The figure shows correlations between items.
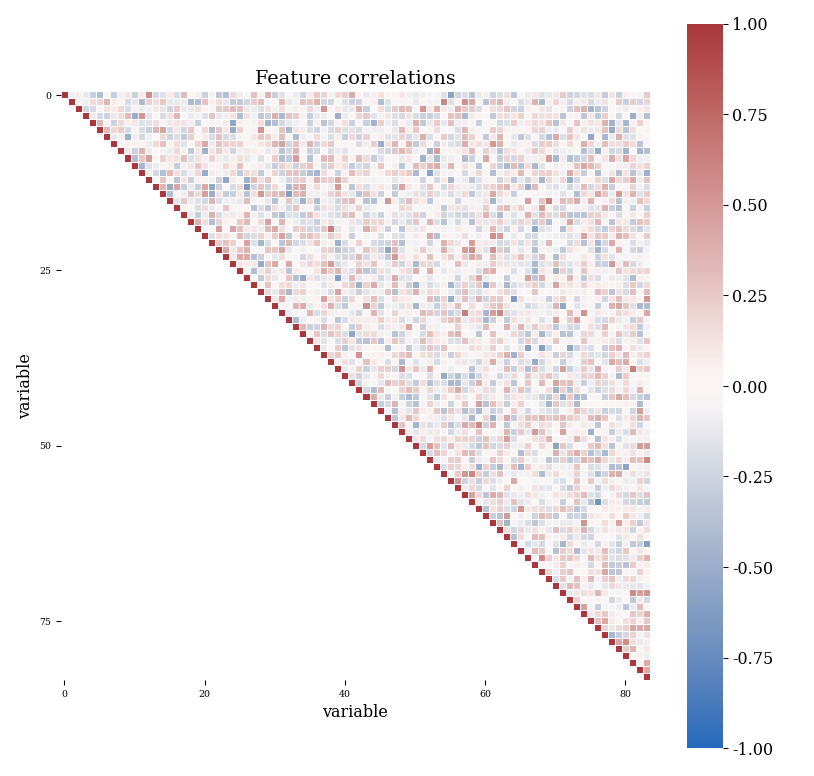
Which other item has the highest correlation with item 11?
3
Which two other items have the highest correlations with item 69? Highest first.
15, 9
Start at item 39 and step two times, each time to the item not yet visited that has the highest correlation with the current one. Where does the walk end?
71
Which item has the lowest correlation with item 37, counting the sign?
64
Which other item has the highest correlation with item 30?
43
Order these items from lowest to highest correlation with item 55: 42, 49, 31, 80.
31, 80, 49, 42
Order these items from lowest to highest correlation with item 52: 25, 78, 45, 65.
78, 45, 65, 25
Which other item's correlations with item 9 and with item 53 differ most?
80
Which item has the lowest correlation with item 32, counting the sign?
14
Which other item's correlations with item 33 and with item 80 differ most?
8
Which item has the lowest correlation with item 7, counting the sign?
45
